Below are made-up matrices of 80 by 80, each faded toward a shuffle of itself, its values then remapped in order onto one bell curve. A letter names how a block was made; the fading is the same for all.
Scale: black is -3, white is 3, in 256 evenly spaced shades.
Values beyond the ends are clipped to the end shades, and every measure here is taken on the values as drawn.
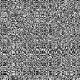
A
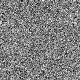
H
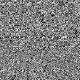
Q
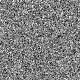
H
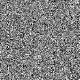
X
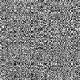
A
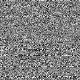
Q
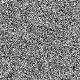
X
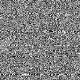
Q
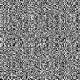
A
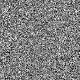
X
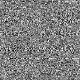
Q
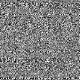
Q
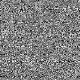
Q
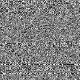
Q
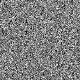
X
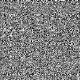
Q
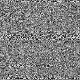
Q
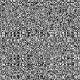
A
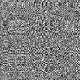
A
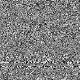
Q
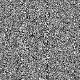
X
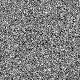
H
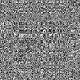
A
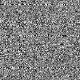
Q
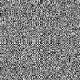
A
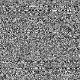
Q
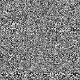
Q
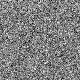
H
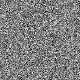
X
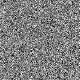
X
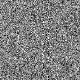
X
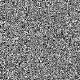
X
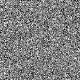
X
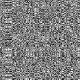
A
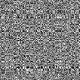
A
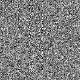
X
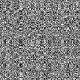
A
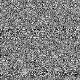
Q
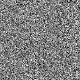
X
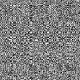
A
